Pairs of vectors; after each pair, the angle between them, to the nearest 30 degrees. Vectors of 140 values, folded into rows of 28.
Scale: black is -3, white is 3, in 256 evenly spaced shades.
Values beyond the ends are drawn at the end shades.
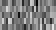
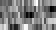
120 degrees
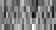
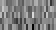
120 degrees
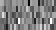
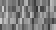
90 degrees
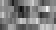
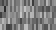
120 degrees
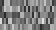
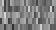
150 degrees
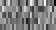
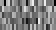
30 degrees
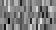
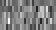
150 degrees
